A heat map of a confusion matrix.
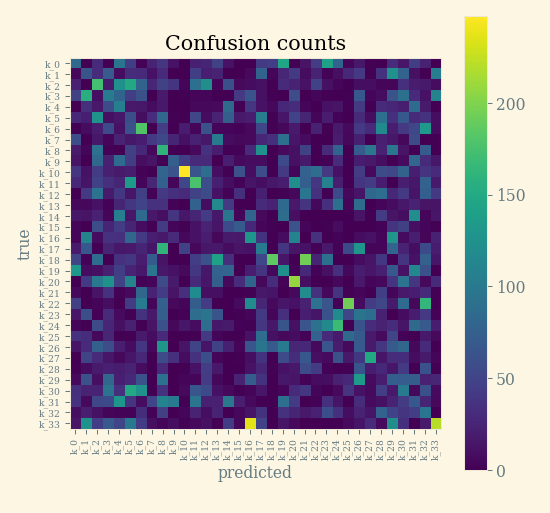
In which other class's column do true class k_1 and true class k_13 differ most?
k_29
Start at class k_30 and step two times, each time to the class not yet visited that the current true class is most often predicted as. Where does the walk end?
k_2
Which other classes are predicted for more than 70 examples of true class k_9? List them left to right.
k_2, k_4, k_31
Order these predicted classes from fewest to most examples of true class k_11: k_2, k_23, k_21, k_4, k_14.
k_14, k_4, k_2, k_21, k_23
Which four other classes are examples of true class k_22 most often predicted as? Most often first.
k_25, k_32, k_16, k_6
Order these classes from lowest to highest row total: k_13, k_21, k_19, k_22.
k_21, k_13, k_19, k_22
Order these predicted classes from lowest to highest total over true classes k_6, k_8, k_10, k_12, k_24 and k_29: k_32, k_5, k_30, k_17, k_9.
k_9, k_5, k_30, k_17, k_32
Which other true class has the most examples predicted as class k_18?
k_26
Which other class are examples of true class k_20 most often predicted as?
k_3
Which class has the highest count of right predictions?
k_10
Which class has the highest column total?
k_8
